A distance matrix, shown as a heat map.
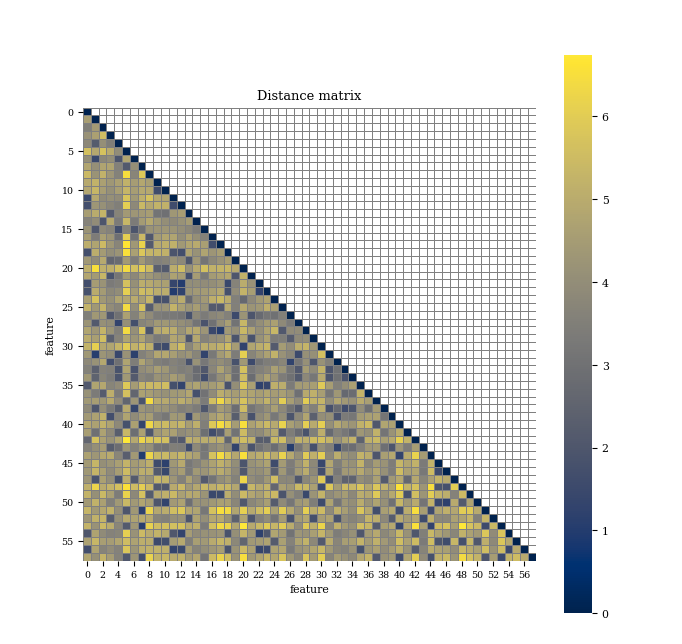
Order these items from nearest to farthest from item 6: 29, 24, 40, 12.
12, 29, 40, 24
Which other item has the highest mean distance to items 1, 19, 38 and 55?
42
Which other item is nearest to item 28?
17
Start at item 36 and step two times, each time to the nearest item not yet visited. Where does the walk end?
2
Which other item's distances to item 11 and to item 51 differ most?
23
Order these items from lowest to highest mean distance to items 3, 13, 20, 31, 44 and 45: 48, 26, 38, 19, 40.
26, 19, 38, 48, 40
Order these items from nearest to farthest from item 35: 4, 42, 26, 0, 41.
0, 42, 26, 4, 41
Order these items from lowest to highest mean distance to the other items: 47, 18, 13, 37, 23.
13, 47, 23, 18, 37
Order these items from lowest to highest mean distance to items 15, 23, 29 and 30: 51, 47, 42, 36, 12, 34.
34, 12, 47, 36, 42, 51
